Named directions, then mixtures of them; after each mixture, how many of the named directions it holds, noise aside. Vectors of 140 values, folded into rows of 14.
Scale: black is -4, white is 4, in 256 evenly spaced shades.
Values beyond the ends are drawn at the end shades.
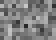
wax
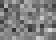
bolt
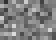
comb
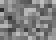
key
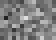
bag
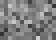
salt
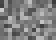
four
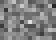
four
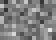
one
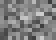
two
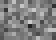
three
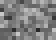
three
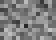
four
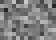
four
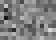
four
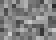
two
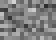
four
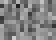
three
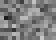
three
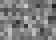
one
